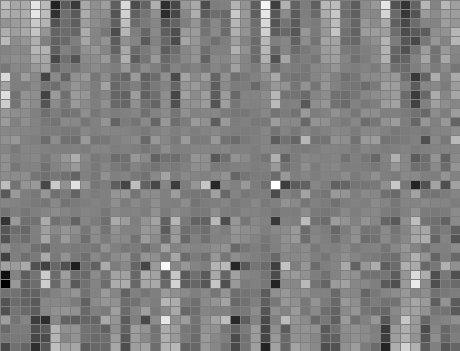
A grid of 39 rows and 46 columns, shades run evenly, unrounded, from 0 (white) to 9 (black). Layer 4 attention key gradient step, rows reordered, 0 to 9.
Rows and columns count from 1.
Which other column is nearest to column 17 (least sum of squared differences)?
41
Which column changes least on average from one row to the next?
26
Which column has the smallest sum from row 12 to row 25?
46
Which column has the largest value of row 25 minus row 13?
1
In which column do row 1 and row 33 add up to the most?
6
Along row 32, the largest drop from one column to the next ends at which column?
2
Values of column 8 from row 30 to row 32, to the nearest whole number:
8 5 6
